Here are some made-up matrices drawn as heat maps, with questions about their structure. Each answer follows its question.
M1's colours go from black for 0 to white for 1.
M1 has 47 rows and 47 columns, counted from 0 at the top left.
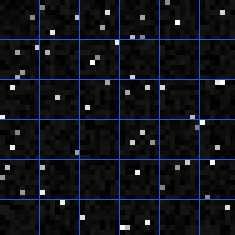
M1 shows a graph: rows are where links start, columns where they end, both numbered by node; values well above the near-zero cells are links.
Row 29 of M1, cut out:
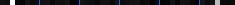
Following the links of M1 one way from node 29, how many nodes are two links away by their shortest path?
3
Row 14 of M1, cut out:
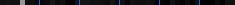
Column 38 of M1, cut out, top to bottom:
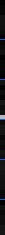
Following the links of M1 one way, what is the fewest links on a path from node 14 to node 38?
7
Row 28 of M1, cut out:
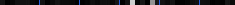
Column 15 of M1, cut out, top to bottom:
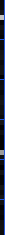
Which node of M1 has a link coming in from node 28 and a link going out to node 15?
node 30
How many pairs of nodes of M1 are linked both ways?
5
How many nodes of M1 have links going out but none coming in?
3
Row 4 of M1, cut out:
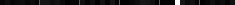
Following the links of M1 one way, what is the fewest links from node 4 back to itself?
7
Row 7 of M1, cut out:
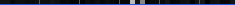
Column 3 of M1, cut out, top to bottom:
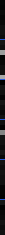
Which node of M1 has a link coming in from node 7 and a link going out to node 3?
node 26
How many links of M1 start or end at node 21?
3
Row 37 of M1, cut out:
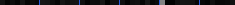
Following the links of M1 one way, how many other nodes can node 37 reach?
2
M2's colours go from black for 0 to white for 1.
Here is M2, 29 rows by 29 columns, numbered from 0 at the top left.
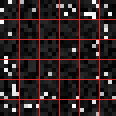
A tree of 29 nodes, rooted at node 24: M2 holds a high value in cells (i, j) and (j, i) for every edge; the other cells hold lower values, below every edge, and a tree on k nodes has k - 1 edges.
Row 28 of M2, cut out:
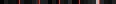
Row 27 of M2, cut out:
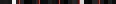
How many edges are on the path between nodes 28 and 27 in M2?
9
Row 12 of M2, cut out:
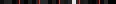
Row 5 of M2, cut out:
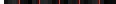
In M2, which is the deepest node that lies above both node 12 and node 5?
18
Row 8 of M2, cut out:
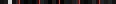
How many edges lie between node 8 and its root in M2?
5
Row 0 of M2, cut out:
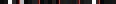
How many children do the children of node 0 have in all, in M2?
4
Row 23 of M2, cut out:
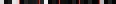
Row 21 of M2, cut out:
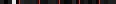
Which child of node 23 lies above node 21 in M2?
3
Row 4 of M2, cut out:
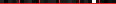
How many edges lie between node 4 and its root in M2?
7
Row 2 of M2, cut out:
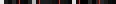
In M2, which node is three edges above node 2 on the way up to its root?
1
